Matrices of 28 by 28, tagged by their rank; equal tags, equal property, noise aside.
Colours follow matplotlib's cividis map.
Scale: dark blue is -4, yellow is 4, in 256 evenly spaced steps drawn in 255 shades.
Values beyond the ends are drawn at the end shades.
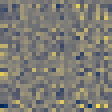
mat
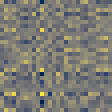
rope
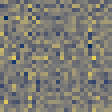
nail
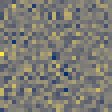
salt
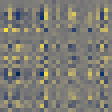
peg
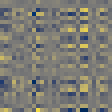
peg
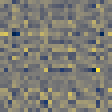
rope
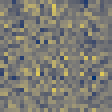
salt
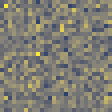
salt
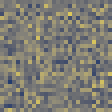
salt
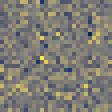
salt
